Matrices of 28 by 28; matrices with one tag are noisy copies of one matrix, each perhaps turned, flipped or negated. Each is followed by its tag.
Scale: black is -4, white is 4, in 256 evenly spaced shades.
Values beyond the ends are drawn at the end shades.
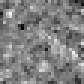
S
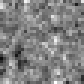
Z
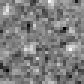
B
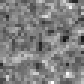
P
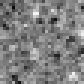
B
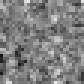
Z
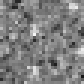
B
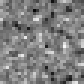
P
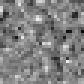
P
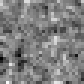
Z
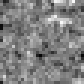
Z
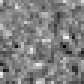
P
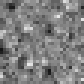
B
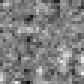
Z
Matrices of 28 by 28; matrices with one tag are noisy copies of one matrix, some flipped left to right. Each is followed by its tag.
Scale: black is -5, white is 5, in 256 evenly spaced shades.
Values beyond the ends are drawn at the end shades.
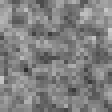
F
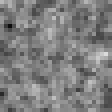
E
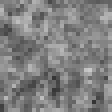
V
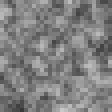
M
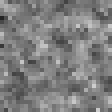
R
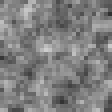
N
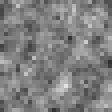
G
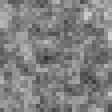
F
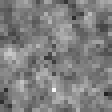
E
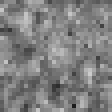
V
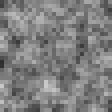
G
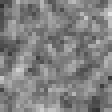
M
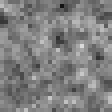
R
